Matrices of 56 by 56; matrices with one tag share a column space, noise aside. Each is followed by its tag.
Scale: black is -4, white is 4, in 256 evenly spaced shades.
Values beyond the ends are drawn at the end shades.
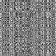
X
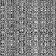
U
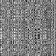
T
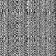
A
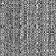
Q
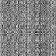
Q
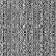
Q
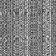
A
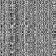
Q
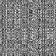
T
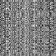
X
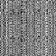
A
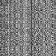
U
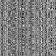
X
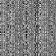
Q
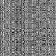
U
